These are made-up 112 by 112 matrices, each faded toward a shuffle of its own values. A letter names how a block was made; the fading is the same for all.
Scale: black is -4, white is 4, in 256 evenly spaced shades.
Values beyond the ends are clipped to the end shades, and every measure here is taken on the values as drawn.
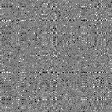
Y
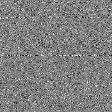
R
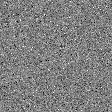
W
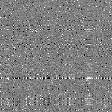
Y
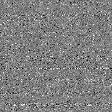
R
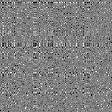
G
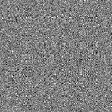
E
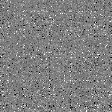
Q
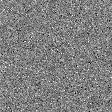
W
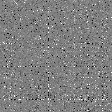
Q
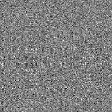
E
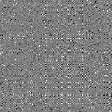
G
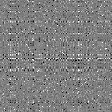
G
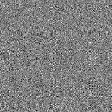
E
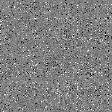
Q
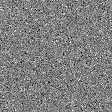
W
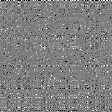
Y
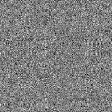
E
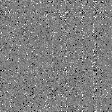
Q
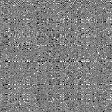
Y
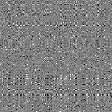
G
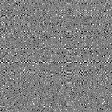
Y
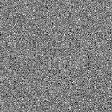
E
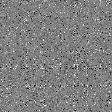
Q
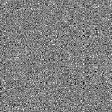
E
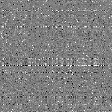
Y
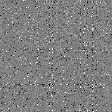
Q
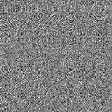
E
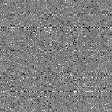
Y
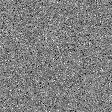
W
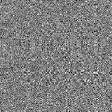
E
